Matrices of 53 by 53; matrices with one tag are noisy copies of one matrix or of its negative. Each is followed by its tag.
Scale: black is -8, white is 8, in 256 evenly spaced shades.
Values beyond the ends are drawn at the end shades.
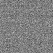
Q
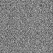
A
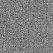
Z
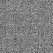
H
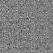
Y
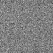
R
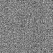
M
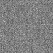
Z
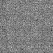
H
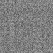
R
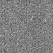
M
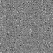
H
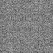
H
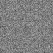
H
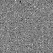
R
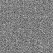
Q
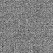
Z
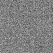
Q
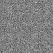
H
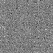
H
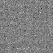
Y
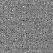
Y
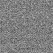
Y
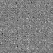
Y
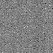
M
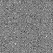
M
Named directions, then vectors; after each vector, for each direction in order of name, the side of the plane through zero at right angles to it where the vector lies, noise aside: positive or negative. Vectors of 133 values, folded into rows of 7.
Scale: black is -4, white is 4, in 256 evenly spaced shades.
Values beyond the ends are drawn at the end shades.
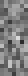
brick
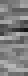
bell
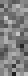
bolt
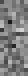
negative, negative, positive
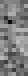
negative, negative, positive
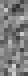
positive, negative, negative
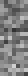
positive, negative, negative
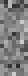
negative, negative, negative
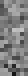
negative, positive, positive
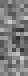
positive, positive, negative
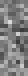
positive, positive, negative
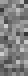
negative, negative, positive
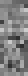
negative, positive, negative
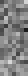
positive, positive, positive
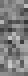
positive, negative, positive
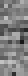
positive, positive, positive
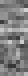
negative, positive, negative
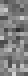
positive, negative, negative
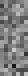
negative, positive, positive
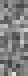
negative, negative, negative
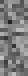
negative, negative, positive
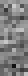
negative, positive, positive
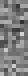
positive, negative, negative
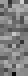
positive, positive, positive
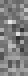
positive, positive, negative
